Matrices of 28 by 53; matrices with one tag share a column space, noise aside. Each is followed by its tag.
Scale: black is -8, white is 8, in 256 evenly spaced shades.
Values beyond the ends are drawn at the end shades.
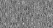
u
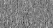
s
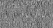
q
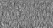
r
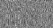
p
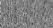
u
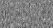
r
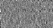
p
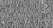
s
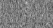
u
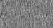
q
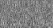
s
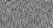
p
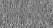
s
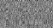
p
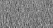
s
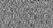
p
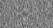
u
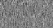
q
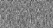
p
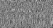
p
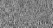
s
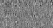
q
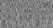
p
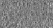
r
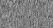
q
